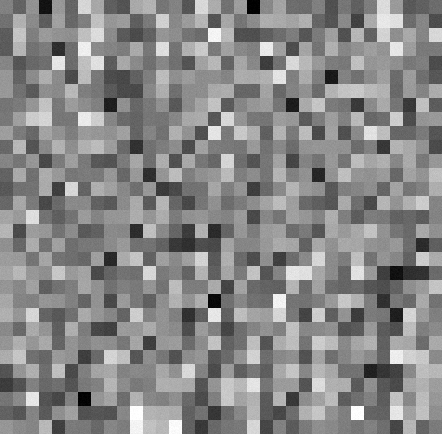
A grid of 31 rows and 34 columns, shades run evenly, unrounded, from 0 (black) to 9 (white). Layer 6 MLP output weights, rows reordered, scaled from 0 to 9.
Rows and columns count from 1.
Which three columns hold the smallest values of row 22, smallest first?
17, 30, 9
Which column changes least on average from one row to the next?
1
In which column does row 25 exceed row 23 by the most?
31
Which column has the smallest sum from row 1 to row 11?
11
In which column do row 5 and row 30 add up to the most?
28
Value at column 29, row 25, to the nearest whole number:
6
